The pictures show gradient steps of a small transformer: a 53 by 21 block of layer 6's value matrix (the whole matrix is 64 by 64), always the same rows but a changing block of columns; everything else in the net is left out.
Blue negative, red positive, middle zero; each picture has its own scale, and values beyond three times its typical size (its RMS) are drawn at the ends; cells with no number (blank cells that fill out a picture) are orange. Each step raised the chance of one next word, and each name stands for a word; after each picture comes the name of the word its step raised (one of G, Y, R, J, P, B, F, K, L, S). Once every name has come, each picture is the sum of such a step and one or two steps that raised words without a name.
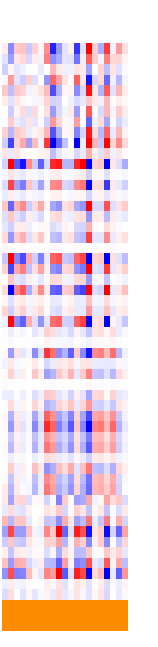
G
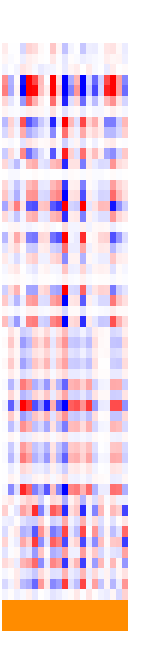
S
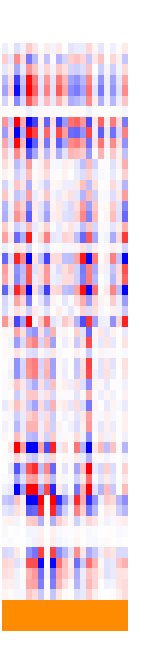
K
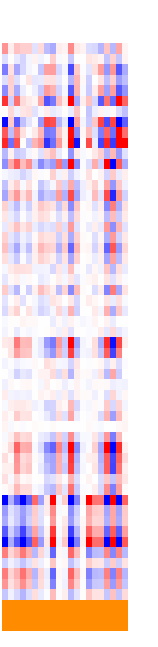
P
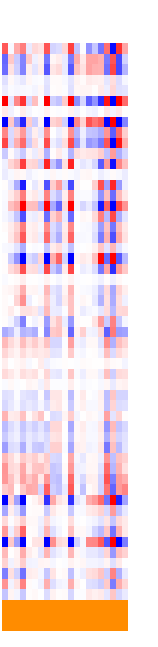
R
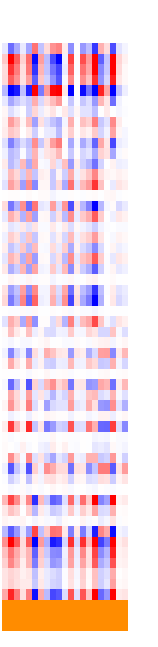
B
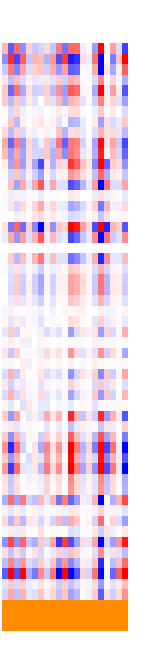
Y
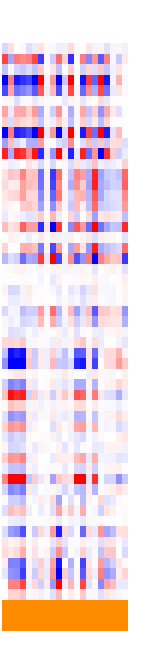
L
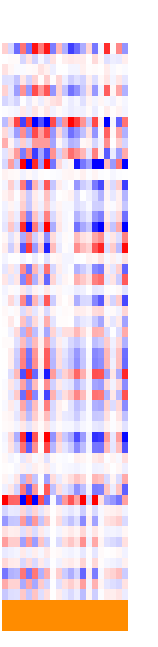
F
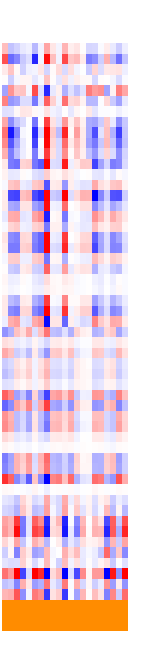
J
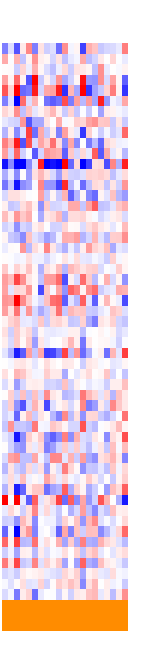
S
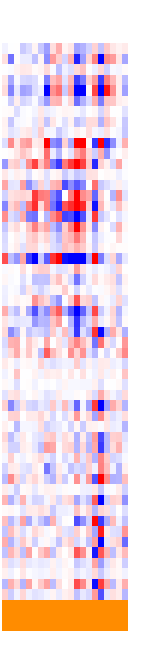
R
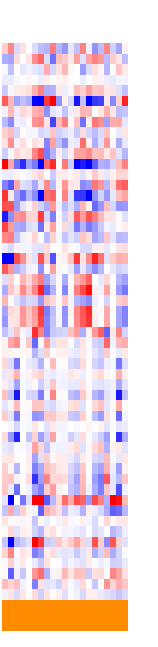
R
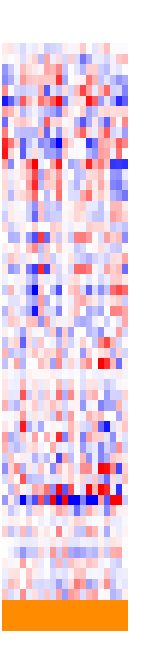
K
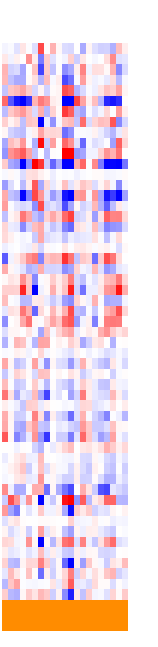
R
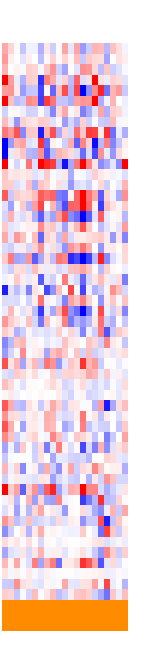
K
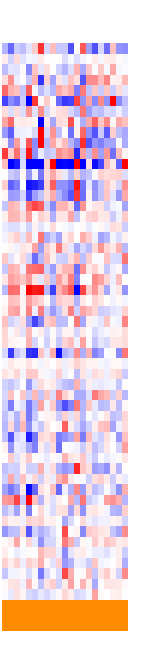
G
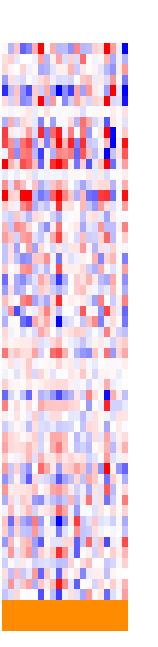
J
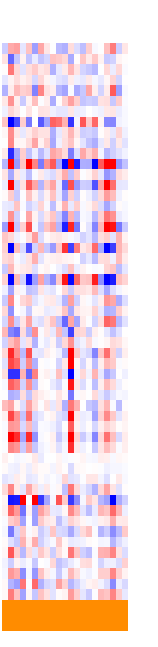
F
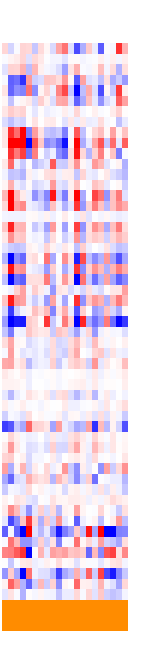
G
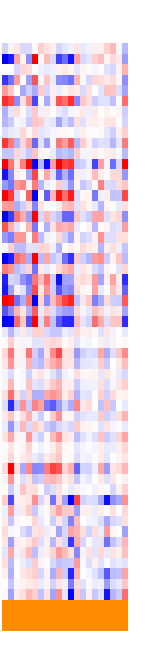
B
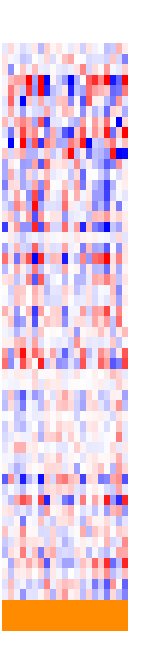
L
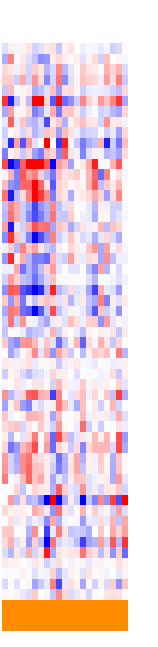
P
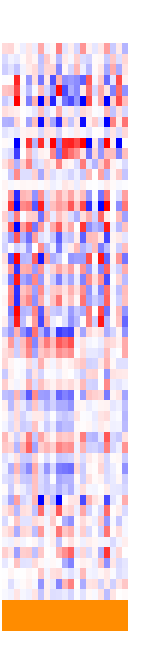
F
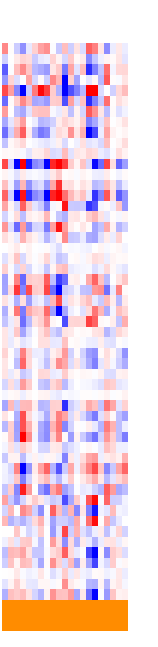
S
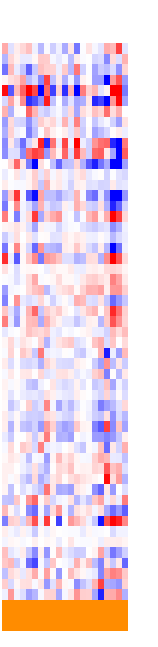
J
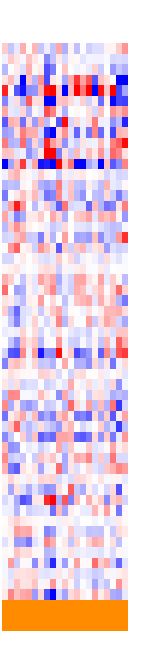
S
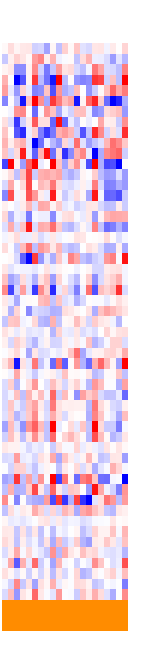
L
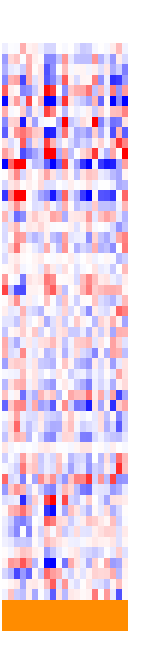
J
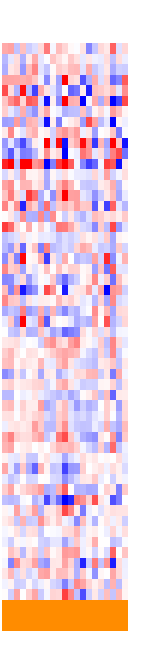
F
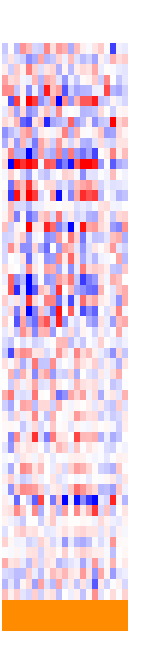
F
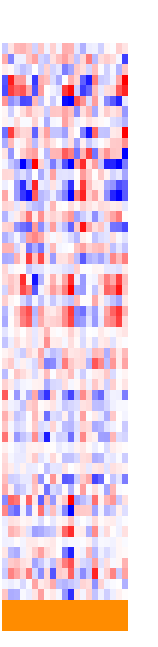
L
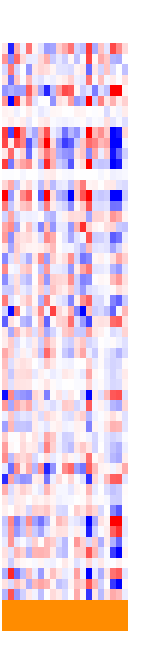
J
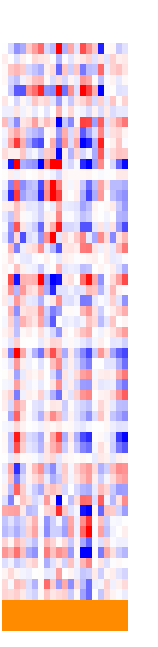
F
